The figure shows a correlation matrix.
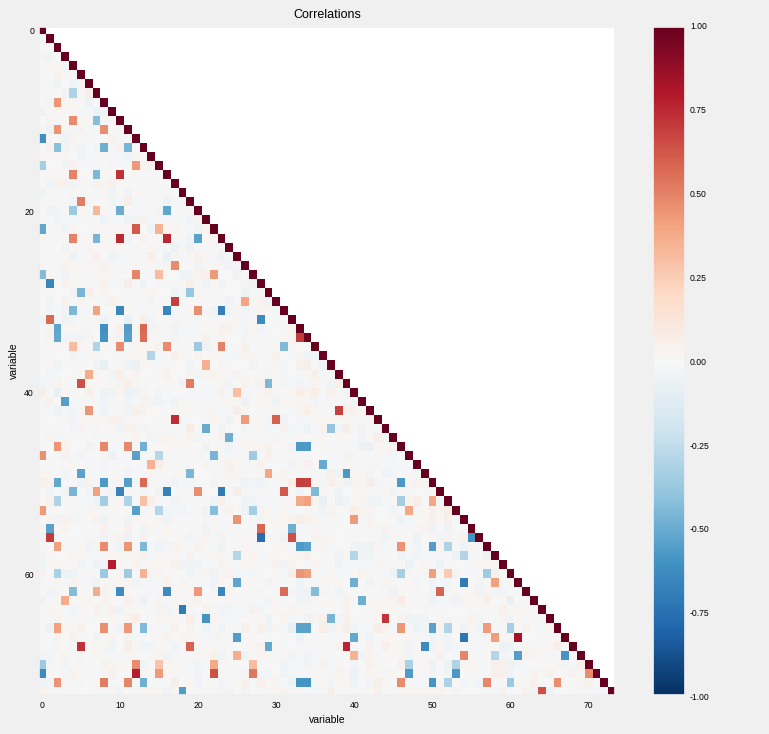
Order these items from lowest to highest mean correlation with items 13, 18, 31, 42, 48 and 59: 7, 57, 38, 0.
57, 0, 7, 38
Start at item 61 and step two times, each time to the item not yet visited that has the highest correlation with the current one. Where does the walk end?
58
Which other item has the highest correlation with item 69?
54
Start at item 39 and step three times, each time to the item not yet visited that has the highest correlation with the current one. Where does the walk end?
19
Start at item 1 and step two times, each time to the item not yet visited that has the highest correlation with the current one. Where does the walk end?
32
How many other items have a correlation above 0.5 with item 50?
3
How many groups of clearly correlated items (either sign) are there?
14
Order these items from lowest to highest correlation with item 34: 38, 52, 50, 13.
38, 52, 13, 50
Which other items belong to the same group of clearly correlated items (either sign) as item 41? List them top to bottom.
3, 63
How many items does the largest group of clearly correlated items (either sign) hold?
13
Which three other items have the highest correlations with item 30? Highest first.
17, 43, 26
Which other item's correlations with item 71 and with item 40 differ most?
12
